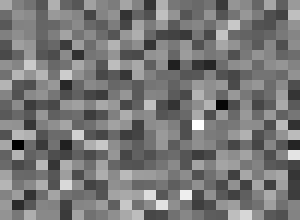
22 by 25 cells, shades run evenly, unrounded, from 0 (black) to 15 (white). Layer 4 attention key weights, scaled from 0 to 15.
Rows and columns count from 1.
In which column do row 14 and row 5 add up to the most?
7
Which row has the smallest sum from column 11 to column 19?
16
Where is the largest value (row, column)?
13, 17
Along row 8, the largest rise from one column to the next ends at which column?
12
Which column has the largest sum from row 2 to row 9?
3
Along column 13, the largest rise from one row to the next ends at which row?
20
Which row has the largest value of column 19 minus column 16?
4
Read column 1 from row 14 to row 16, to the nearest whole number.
5 10 6
